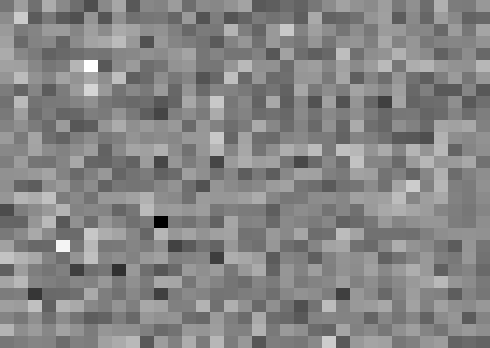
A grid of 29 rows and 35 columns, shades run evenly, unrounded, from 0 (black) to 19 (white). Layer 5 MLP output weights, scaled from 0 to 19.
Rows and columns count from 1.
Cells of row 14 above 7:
32
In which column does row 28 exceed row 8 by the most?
19
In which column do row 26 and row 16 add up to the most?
30
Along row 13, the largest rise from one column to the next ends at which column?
25
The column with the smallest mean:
20
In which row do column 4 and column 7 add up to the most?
6
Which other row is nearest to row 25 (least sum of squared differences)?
10
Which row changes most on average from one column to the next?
9
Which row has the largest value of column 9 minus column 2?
4
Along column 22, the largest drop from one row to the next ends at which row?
14
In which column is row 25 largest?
7
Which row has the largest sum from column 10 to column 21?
13
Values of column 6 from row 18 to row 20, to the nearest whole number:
10 11 8
